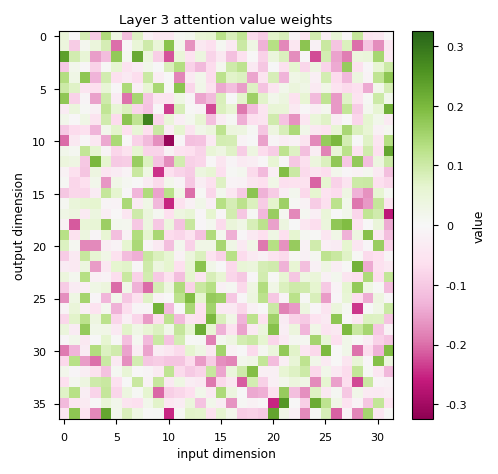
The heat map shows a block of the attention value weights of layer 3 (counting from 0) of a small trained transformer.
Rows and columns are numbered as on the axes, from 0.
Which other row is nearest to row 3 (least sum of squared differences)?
9
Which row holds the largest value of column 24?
35
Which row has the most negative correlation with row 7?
32
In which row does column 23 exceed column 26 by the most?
1
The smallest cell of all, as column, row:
10, 10
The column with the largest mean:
4
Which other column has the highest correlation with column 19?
12
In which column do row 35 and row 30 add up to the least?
0
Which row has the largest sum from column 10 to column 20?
25
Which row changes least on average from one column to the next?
21
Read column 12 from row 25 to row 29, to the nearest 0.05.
0.2 0.15 -0.05 0.05 0
